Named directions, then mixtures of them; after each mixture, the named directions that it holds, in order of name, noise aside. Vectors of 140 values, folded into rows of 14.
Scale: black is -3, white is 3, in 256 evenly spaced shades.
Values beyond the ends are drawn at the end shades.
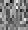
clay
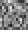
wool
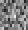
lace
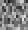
lace, wool.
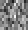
clay, lace.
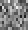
clay, wool.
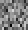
lace, wool.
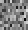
clay, lace.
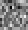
wool.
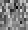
clay, wool.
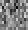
clay, wool.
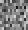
clay, lace.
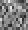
wool.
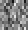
clay, lace.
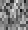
clay, lace.
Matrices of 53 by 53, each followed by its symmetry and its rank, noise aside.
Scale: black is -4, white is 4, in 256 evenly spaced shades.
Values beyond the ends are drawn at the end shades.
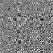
symmetric, rank seven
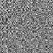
no symmetry, rank seven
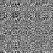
no symmetry, rank six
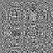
antisymmetric, rank six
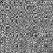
symmetric, rank six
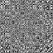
symmetric, rank six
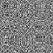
no symmetry, rank seven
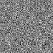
no symmetry, rank seven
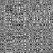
no symmetry, rank five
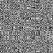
no symmetry, rank six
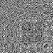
symmetric, rank seven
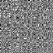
symmetric, rank five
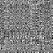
antisymmetric, rank six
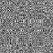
no symmetry, rank seven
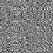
antisymmetric, rank six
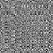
antisymmetric, rank six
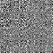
no symmetry, rank seven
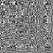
no symmetry, rank five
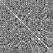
symmetric, rank seven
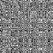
antisymmetric, rank six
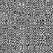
no symmetry, rank seven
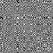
symmetric, rank five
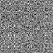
no symmetry, rank seven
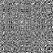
symmetric, rank six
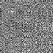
no symmetry, rank seven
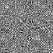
symmetric, rank six
